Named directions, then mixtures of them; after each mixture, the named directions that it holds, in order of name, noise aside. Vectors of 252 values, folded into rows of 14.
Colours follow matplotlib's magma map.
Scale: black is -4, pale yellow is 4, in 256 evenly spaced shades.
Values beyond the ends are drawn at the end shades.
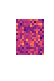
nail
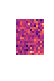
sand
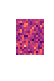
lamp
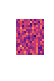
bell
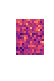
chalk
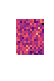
lamp, sand.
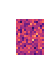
bell, lamp, sand.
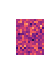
bell, chalk, lamp.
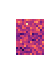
chalk, lamp.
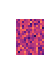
bell.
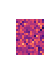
bell, lamp, nail.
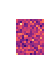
lamp, nail.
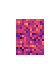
chalk, lamp, sand.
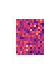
sand.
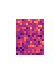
chalk.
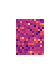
nail, sand.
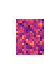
bell, nail.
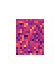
lamp.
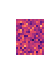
lamp.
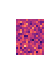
lamp.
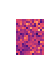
chalk, sand.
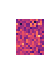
chalk, nail, sand.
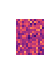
bell, chalk.
